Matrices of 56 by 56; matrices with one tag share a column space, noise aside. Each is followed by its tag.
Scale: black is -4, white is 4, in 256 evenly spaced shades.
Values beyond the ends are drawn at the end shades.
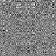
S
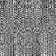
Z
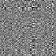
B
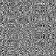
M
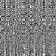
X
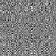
M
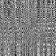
Z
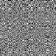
B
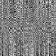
Z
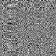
B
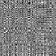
Z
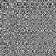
S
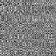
M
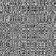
M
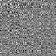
S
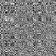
M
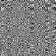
B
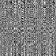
Z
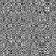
M
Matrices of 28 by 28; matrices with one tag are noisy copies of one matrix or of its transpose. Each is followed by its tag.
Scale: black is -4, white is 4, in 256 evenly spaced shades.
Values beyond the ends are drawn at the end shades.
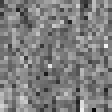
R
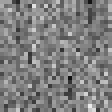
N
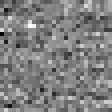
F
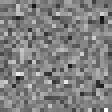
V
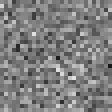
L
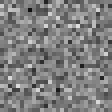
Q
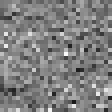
N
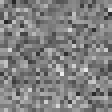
L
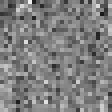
F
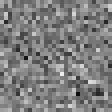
L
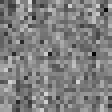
F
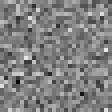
V
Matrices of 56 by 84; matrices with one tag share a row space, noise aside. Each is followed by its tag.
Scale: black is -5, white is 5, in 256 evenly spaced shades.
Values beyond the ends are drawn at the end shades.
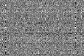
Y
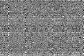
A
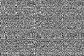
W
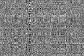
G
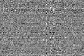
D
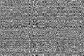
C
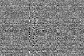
C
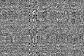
C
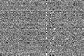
D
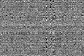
D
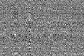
G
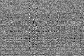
C
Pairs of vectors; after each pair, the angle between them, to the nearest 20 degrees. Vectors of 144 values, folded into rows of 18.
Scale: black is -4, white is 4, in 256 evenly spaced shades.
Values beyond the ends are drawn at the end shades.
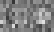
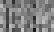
60 degrees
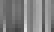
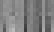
160 degrees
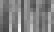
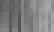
120 degrees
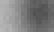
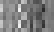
60 degrees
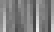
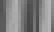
120 degrees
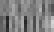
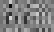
80 degrees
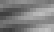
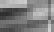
40 degrees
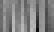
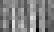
20 degrees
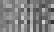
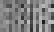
160 degrees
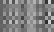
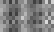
140 degrees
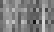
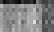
120 degrees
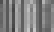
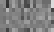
100 degrees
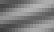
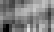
40 degrees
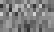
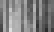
100 degrees
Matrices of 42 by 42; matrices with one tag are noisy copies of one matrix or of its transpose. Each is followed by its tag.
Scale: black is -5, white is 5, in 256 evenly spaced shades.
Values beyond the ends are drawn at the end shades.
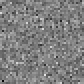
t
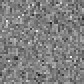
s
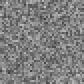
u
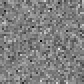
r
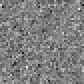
r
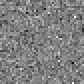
t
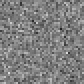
t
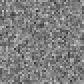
t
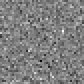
r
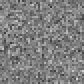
s
